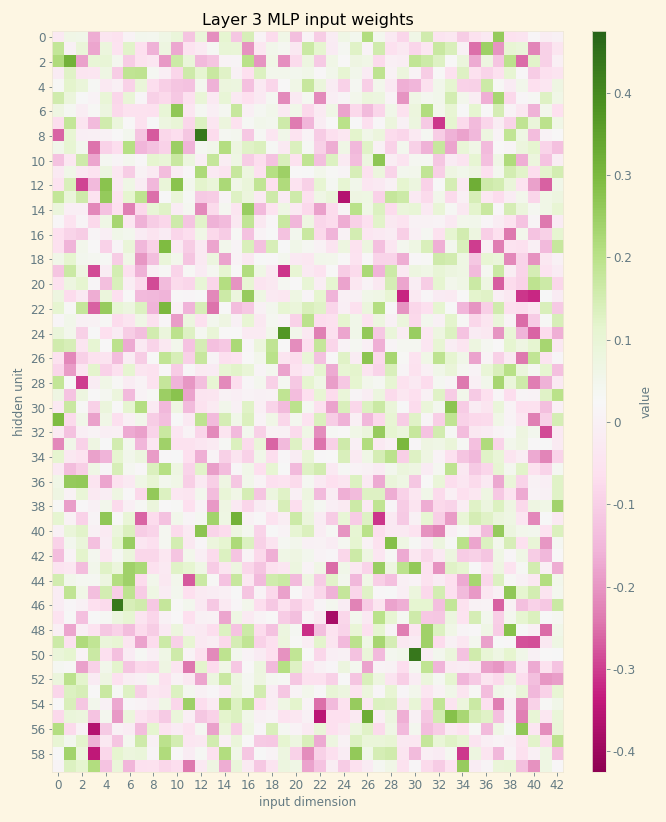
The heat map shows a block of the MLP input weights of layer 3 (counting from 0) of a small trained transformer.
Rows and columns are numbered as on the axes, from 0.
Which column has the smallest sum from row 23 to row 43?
23
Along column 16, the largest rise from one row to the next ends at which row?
2
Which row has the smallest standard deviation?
53
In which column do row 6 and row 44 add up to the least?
11
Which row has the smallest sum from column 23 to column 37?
46
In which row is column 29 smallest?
21
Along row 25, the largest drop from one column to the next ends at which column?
6
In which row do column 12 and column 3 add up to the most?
8
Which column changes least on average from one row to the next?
17
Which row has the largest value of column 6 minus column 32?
43
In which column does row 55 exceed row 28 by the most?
34
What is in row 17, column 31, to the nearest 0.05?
0.15
